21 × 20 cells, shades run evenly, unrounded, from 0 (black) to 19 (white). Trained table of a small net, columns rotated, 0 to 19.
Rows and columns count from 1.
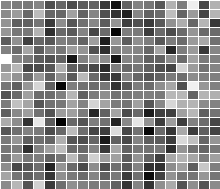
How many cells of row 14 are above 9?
9
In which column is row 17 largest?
6
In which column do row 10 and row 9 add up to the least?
11
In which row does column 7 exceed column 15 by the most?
18
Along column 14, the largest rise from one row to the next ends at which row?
14
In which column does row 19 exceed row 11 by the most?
1
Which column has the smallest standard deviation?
8
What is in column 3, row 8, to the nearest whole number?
5
